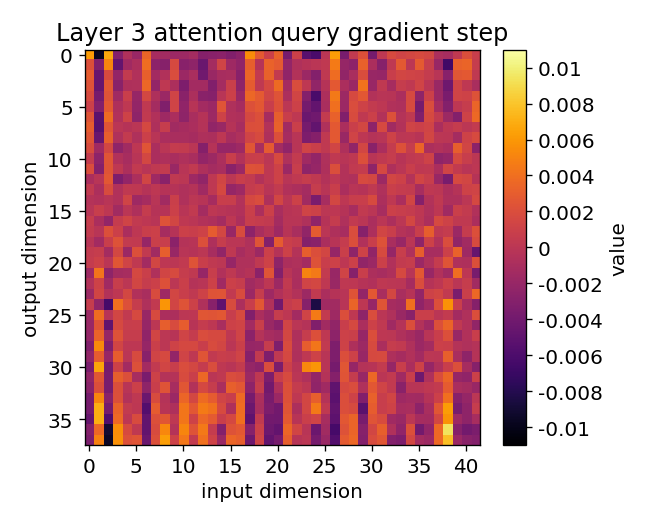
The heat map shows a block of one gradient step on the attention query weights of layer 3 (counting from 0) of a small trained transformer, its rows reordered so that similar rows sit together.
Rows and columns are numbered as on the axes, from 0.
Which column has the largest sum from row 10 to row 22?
39
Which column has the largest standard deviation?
1
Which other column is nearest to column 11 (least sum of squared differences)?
7
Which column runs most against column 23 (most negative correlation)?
18
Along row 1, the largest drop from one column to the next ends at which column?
3
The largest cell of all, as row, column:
36, 38
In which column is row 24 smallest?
24
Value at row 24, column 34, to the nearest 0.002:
0.004
